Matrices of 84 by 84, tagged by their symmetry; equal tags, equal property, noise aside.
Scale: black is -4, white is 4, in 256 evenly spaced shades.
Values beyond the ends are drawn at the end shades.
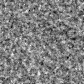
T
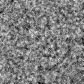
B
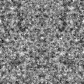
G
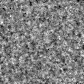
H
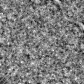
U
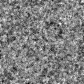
U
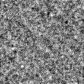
T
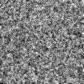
T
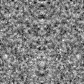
G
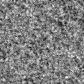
U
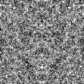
G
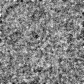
B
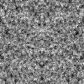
G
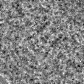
U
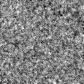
H
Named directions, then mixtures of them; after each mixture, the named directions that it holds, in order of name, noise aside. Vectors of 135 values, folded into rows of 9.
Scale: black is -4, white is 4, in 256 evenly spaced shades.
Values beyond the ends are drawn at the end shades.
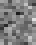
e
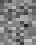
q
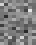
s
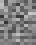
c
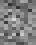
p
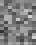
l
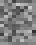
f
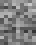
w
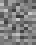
c.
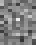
c, l.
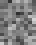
e, l, q.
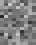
c, p.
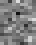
e, q.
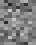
p.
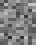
s, w.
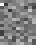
l, s.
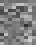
f, q, s.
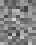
p, s.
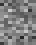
s.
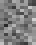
e.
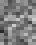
e, l, p.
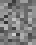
p.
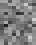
e, p.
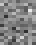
s.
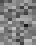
q.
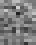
c, e, w.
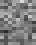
l, p, w.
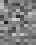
c, p.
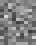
l, p.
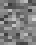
e, p.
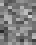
l.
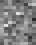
e.
